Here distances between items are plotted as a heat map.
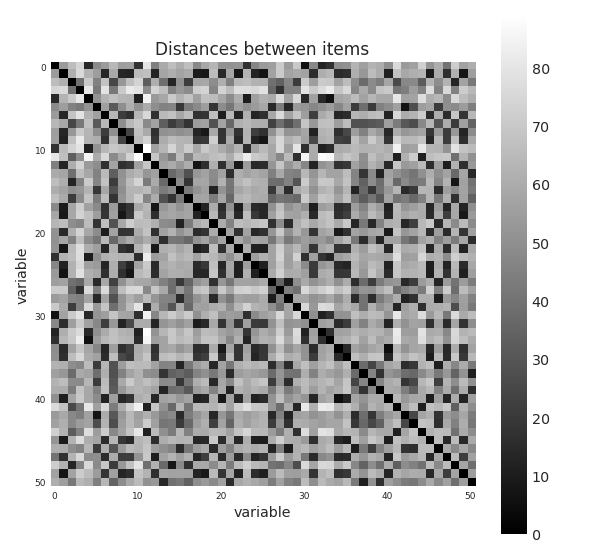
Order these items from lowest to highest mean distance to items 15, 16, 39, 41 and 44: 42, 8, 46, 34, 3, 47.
42, 46, 3, 8, 34, 47
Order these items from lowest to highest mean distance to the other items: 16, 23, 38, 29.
16, 38, 29, 23
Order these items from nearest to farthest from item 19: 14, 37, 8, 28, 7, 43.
28, 43, 7, 37, 14, 8
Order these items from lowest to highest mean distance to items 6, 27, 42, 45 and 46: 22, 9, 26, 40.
26, 40, 22, 9
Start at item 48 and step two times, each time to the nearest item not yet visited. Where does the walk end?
2
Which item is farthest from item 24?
3
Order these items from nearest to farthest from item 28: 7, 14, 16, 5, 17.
5, 7, 16, 14, 17
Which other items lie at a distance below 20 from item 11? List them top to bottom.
29, 41, 44
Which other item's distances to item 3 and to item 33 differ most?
4
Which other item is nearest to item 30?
0
